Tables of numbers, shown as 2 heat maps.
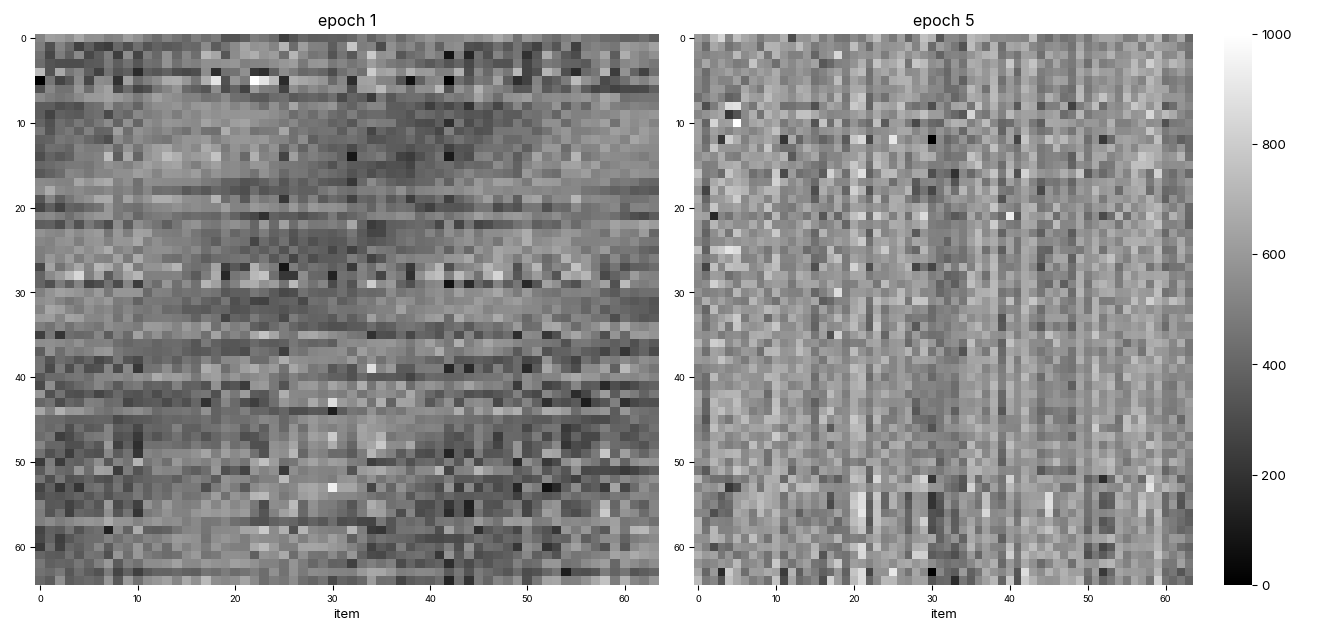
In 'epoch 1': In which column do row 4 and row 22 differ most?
34
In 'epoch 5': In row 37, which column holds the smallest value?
34
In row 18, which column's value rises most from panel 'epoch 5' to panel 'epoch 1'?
1
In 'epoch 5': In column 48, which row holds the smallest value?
8
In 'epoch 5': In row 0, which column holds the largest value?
3
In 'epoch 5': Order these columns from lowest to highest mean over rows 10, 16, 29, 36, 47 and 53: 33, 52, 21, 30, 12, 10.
33, 30, 12, 52, 21, 10
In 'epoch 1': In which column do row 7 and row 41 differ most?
58
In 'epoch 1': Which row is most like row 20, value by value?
59
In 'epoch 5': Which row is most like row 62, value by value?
26
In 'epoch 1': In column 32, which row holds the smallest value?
14
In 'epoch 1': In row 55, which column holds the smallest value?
44
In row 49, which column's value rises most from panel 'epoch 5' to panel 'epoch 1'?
58
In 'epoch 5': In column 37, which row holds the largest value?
56
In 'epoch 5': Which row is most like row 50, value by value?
59
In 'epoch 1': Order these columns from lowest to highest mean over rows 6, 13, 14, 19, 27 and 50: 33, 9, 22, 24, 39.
39, 33, 24, 9, 22
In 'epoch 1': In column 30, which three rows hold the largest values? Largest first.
53, 43, 47
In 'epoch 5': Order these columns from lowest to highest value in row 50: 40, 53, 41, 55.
55, 41, 40, 53
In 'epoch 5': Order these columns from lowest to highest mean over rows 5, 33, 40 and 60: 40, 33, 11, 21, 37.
33, 11, 37, 40, 21
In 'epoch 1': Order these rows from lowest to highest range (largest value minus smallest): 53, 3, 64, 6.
3, 6, 64, 53
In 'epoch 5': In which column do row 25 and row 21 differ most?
2
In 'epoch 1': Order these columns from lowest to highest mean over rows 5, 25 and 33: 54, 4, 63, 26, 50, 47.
50, 63, 54, 26, 4, 47
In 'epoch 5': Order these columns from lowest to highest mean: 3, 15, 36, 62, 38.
15, 62, 3, 36, 38
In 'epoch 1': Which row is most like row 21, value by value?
31
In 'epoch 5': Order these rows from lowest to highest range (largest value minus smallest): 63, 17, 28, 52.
28, 17, 52, 63
